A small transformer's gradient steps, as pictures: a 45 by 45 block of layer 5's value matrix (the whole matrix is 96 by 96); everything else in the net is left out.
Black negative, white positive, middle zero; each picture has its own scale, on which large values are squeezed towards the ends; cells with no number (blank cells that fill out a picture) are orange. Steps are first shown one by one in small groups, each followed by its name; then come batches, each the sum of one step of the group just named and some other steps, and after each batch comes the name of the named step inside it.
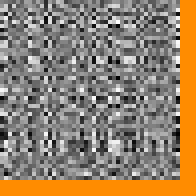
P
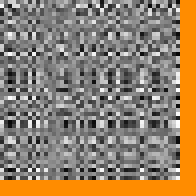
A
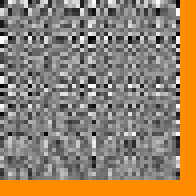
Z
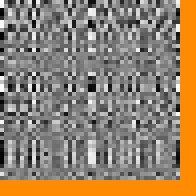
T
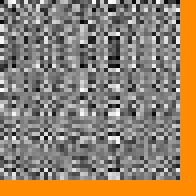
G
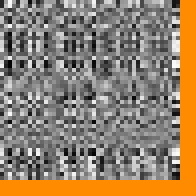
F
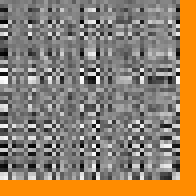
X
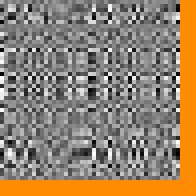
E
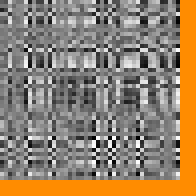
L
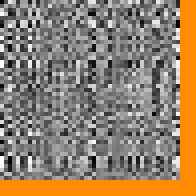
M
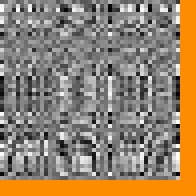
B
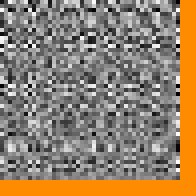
Z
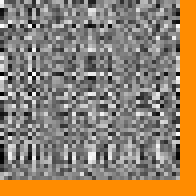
T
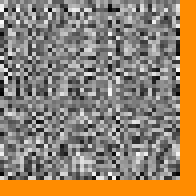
B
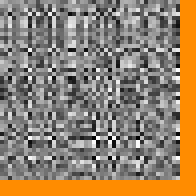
L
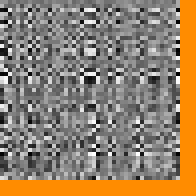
X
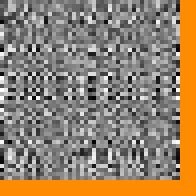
E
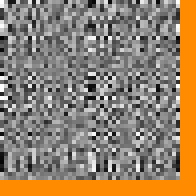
T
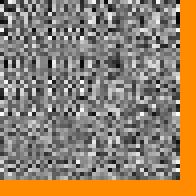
G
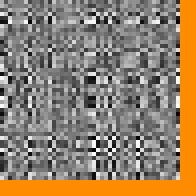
L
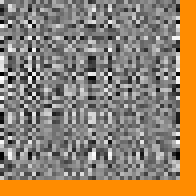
E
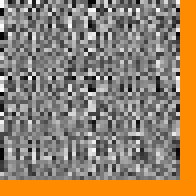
T
